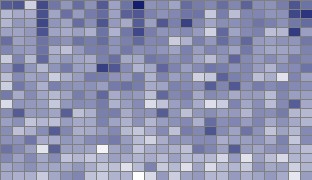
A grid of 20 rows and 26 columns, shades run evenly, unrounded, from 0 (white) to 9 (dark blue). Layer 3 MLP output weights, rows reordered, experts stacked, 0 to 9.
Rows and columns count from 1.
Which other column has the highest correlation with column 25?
12
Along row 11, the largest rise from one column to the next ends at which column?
14
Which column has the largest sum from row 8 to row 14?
9
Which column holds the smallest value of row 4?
18
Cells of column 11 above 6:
1
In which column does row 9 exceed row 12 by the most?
19
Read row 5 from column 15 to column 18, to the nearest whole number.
2 3 5 4
